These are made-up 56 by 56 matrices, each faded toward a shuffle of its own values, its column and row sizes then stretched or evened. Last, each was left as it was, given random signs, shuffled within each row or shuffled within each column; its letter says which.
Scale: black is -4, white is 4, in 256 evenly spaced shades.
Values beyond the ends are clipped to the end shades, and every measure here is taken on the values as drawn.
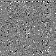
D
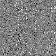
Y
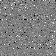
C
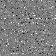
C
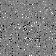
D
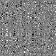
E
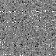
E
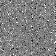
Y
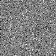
Y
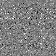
C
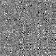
E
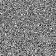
C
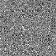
E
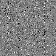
Y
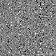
Y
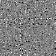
D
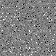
C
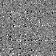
D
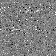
C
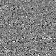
C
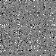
D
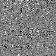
D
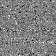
C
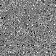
C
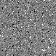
Y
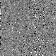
Y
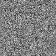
Y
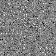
C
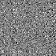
E
